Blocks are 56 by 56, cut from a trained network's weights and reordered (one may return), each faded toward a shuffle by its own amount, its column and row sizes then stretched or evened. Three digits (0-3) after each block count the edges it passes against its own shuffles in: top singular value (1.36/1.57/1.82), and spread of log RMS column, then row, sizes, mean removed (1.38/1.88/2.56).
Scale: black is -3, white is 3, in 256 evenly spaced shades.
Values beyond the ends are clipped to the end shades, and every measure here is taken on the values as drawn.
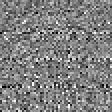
3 0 2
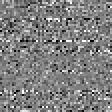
2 0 3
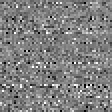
0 0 3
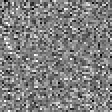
2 1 0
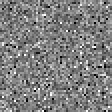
0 1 1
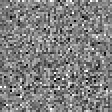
0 1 1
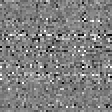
0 1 3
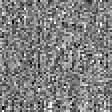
2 1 0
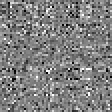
2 1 2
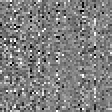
0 3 0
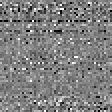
1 2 3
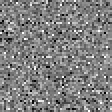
0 0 2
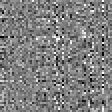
2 3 0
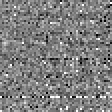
2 1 2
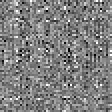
3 2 2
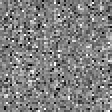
0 2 0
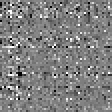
2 3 3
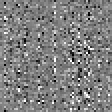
1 3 1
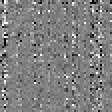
1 3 2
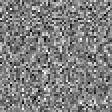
3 2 0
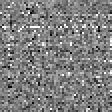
1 1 1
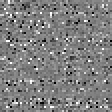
0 1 3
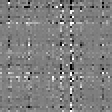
3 3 2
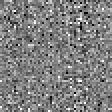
0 2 1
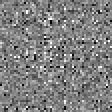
1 2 2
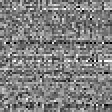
3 0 2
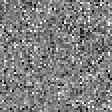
0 1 0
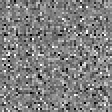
0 2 2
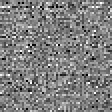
2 0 2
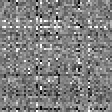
3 3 1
